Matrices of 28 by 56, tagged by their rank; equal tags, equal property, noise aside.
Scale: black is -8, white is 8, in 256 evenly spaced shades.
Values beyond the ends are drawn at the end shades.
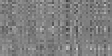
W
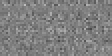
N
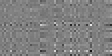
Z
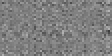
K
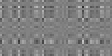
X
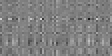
Z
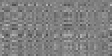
Z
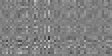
W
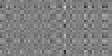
Z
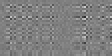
X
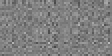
K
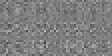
K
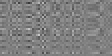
Z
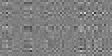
Z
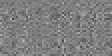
N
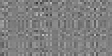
W
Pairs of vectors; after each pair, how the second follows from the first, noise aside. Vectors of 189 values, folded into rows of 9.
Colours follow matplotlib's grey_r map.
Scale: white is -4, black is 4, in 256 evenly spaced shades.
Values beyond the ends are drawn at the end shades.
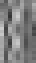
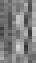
reversed.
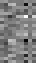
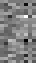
copied.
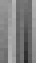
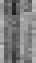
wrapped around.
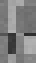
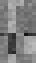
copied.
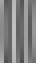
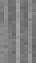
wrapped around, shrunk.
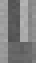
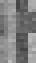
wrapped around.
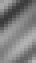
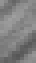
reversed, shrunk.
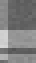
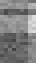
reversed.
